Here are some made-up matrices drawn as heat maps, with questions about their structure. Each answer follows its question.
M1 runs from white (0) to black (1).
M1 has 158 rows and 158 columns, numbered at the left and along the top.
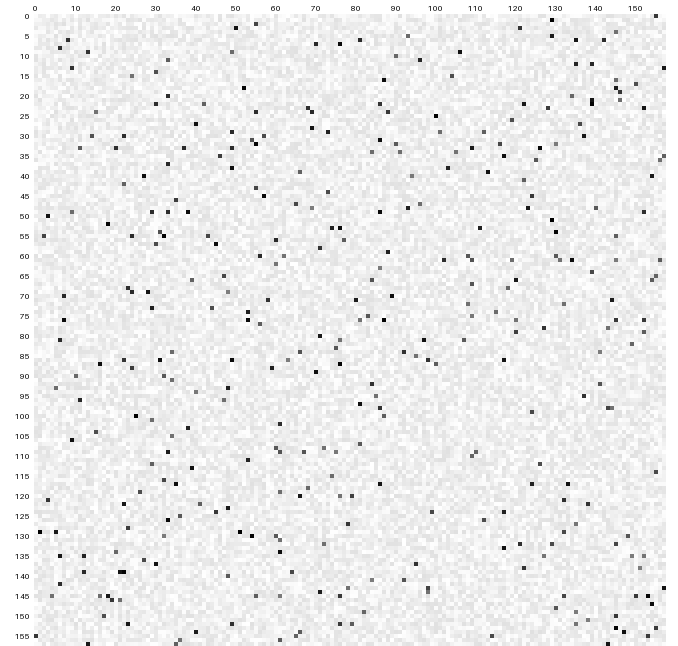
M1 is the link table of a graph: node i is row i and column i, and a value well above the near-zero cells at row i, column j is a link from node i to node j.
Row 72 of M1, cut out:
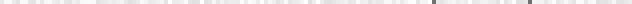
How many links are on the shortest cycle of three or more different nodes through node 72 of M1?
8
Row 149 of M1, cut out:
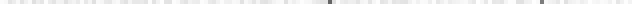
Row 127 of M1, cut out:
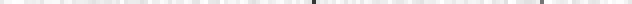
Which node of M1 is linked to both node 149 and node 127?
node 135
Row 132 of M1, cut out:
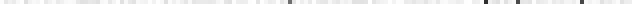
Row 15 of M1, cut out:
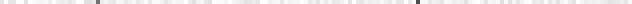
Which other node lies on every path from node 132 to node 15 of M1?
node 24
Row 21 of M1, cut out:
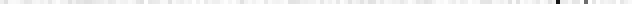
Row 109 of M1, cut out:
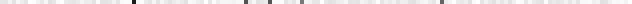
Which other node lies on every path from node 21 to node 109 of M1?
node 139
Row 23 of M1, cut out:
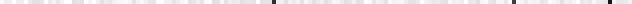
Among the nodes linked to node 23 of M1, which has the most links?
node 152
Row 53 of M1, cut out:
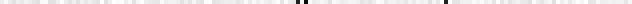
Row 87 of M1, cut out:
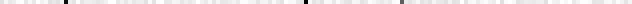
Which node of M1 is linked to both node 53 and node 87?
node 76
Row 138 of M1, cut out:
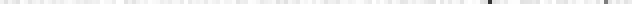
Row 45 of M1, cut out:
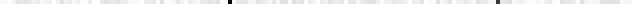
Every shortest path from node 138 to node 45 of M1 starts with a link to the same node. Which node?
node 122
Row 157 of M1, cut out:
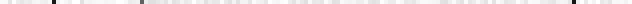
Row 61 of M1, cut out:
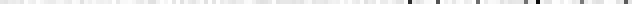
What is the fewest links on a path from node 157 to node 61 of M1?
6
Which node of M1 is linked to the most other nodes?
node 145
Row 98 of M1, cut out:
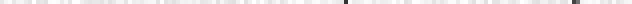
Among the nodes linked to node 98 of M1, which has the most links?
node 86
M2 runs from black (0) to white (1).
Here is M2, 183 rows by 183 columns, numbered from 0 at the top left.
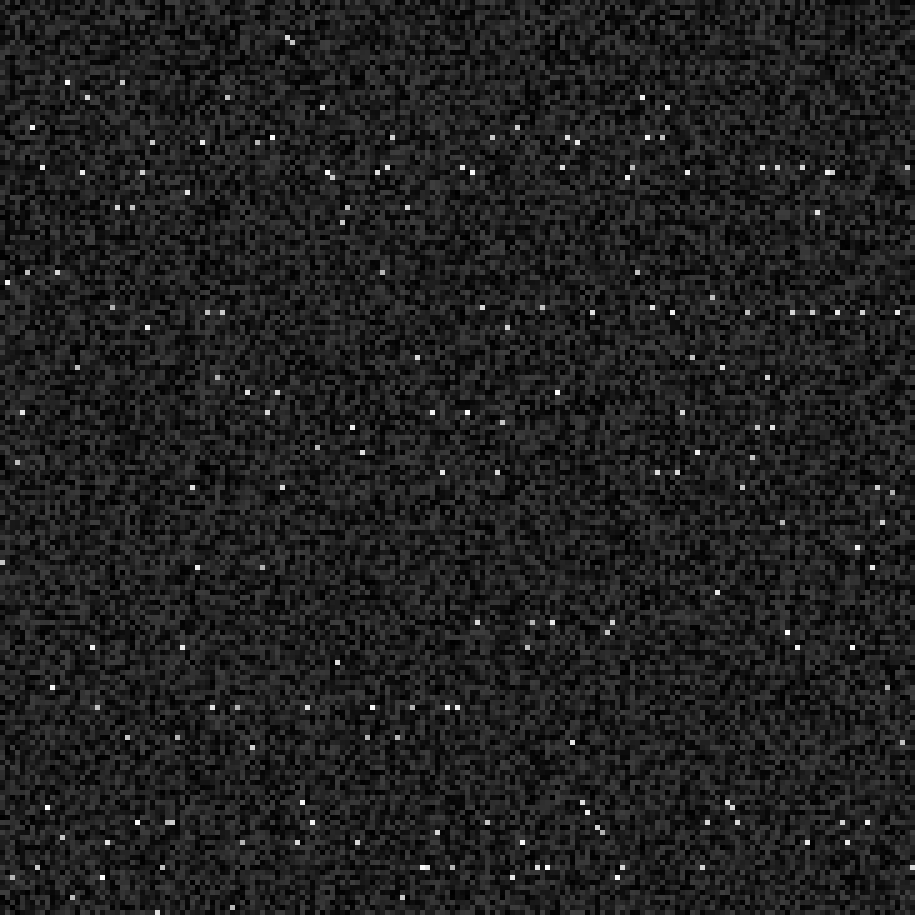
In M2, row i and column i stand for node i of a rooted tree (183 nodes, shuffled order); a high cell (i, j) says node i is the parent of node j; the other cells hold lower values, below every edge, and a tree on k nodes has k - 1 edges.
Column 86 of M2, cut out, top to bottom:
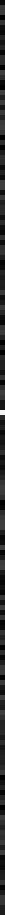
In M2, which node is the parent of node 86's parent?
141
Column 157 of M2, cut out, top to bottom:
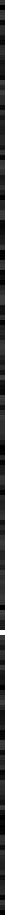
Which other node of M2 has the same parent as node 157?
121
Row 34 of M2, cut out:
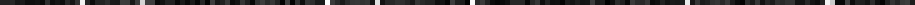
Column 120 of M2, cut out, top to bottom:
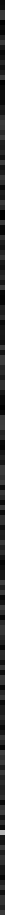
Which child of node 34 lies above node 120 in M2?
166
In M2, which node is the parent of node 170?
129
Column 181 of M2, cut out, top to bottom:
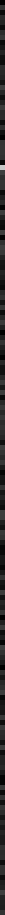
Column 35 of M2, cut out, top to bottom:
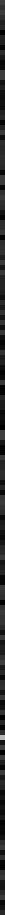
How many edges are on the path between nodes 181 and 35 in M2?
4
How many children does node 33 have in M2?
9
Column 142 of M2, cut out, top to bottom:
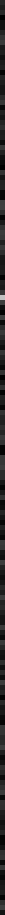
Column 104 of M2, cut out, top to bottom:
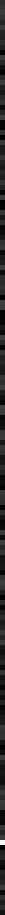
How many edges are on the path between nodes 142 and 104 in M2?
3
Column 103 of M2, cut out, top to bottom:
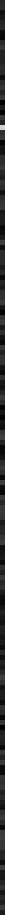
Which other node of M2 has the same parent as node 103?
6
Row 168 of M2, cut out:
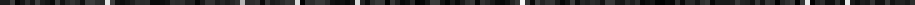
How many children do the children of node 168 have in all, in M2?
9
